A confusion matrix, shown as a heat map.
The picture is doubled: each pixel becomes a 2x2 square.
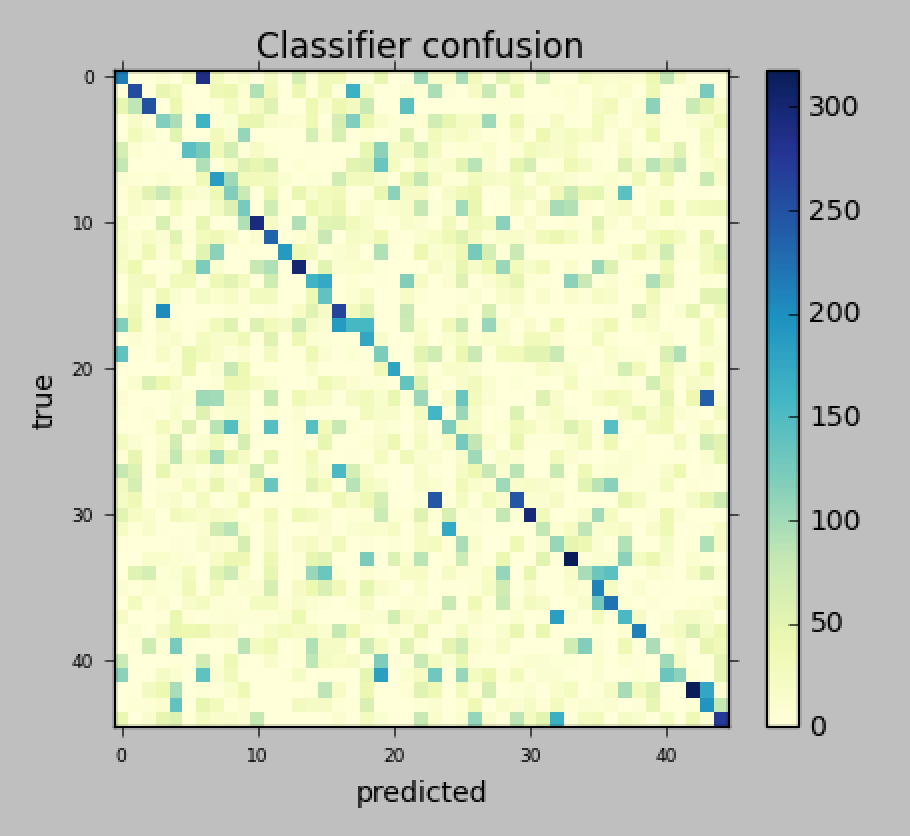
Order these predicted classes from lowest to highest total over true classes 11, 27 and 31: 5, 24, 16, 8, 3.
5, 3, 8, 16, 24
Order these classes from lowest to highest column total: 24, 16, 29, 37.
24, 37, 29, 16
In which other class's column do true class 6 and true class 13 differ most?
19
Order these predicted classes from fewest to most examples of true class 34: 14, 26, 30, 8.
26, 30, 8, 14
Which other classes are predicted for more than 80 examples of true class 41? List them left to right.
0, 6, 19, 23, 25, 40
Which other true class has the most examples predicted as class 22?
0
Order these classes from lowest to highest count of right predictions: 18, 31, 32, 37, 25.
31, 32, 25, 37, 18
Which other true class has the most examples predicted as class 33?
14
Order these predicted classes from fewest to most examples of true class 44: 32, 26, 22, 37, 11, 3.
11, 37, 3, 22, 26, 32
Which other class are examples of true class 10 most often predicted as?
28
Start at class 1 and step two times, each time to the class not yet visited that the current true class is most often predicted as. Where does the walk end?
16
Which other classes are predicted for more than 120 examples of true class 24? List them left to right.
8, 11, 14, 36
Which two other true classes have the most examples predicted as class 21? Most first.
2, 14
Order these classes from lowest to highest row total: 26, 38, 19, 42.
26, 38, 19, 42
